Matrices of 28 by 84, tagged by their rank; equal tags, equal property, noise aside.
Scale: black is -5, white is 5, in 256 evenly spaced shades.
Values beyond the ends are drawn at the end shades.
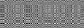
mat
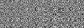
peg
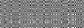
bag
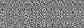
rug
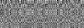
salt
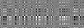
mat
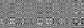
bag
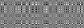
mat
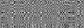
salt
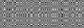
bag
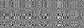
bag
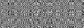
salt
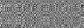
rug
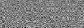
peg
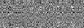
peg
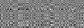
salt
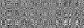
salt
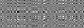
bag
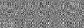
rug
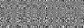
salt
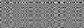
bag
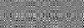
bag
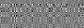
bag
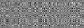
salt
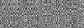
rug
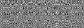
peg
